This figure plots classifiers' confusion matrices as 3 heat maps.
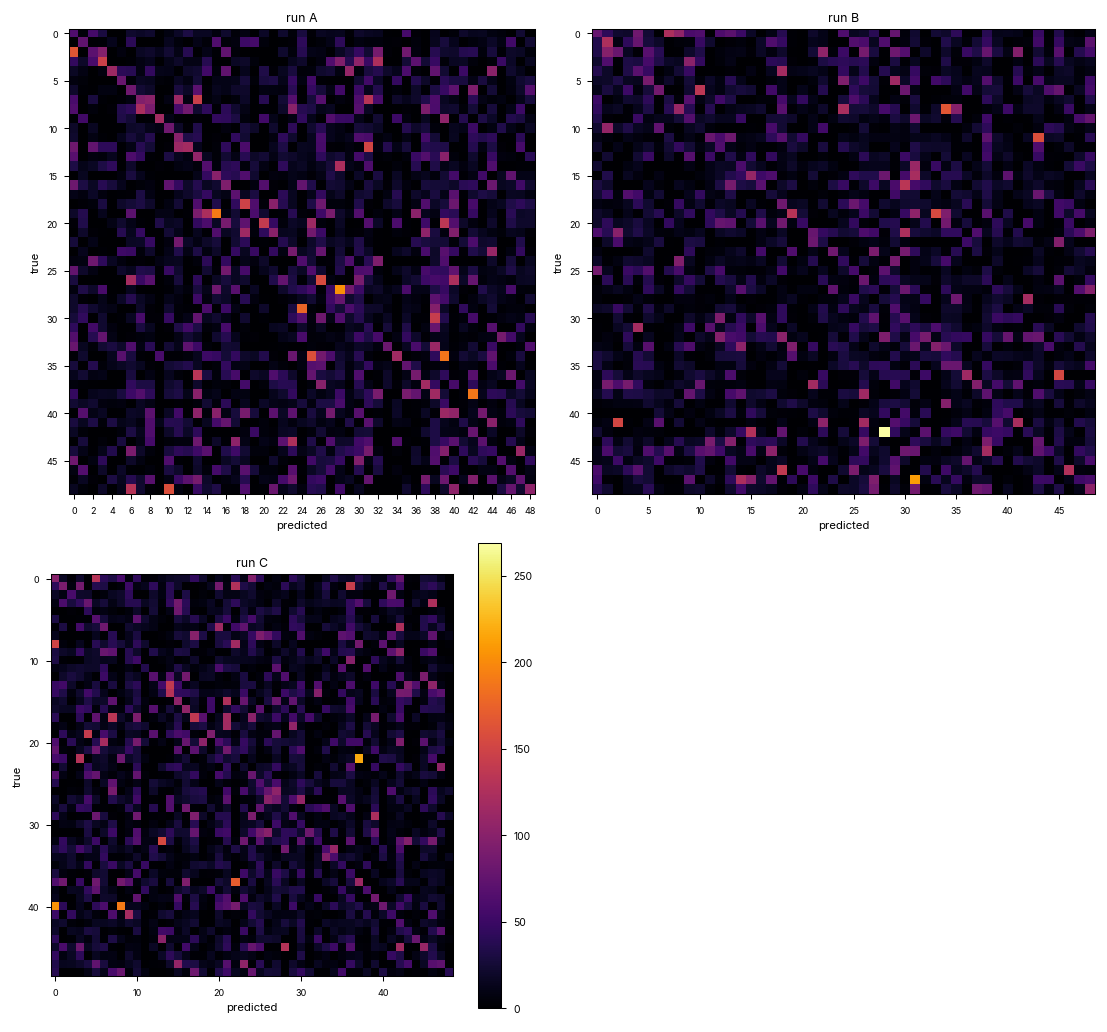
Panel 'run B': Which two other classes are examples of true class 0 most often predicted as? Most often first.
7, 8
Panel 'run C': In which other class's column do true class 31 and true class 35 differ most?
26
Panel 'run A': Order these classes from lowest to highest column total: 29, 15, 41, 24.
41, 29, 24, 15
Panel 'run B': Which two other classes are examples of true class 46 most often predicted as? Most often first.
18, 25
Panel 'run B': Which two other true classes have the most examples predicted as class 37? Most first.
48, 21
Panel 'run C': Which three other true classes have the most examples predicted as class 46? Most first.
3, 13, 32
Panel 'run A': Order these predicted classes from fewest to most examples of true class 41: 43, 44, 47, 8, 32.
43, 32, 47, 8, 44
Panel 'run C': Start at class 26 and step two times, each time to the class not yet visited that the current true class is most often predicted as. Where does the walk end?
30
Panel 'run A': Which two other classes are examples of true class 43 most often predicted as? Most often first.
23, 17
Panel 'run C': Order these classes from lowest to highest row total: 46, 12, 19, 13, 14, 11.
46, 11, 12, 19, 13, 14
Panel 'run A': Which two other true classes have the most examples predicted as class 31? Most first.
12, 7
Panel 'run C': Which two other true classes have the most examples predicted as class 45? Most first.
12, 20
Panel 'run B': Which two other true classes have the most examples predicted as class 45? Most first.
36, 22
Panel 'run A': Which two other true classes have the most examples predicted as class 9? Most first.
34, 20
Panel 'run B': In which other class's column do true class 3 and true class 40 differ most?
9
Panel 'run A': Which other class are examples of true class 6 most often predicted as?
42
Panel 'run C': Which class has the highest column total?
42
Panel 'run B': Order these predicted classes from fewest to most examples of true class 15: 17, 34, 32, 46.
46, 32, 34, 17
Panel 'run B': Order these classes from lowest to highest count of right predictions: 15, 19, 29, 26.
29, 26, 15, 19
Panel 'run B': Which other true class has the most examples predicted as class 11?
43
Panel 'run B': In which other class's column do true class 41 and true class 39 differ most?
2
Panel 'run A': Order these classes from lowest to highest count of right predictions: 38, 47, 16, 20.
47, 16, 38, 20
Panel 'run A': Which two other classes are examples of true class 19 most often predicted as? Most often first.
15, 14
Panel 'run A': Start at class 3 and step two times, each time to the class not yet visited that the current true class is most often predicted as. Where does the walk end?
45
